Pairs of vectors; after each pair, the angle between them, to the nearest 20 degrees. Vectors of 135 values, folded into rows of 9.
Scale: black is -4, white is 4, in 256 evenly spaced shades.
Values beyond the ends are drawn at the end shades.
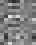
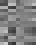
80 degrees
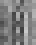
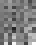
80 degrees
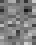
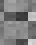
80 degrees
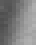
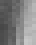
20 degrees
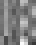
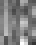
20 degrees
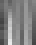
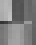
80 degrees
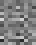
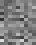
160 degrees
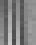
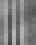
160 degrees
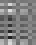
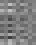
20 degrees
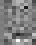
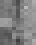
120 degrees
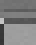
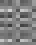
100 degrees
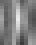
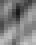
120 degrees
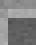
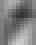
120 degrees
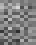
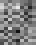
20 degrees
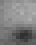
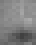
20 degrees
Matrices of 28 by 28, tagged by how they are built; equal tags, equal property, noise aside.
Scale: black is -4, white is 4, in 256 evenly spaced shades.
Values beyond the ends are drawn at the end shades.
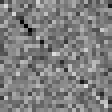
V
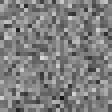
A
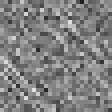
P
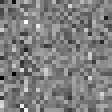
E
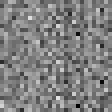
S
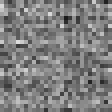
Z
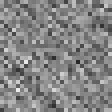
P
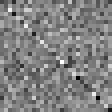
V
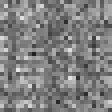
Z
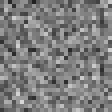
S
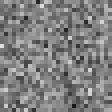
A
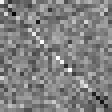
V
